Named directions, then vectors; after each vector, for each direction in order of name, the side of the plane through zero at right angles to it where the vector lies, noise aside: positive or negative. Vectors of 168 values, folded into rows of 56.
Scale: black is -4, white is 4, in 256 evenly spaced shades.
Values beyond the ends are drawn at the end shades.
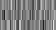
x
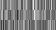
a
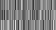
negative, positive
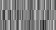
positive, positive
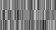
positive, positive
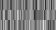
negative, negative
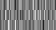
positive, positive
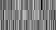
positive, negative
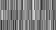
positive, negative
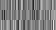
negative, positive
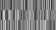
negative, negative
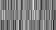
positive, negative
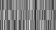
negative, negative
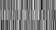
positive, negative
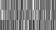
positive, negative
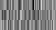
negative, positive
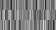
negative, negative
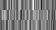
positive, negative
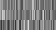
positive, negative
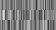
negative, negative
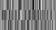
negative, positive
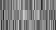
positive, negative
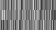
positive, negative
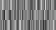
positive, positive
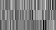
positive, positive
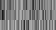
negative, positive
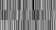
negative, positive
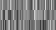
positive, positive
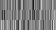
negative, positive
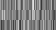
positive, negative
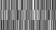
positive, negative
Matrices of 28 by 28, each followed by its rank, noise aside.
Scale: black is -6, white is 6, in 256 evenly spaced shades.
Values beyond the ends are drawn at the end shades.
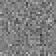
eight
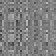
two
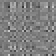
two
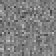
eight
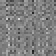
three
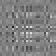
two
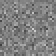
six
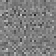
eight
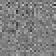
six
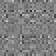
three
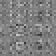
three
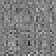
four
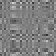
two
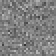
eight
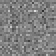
eight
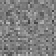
four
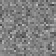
eight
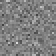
eight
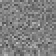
eight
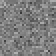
eight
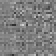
four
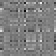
two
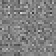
six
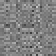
three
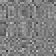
four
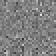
six
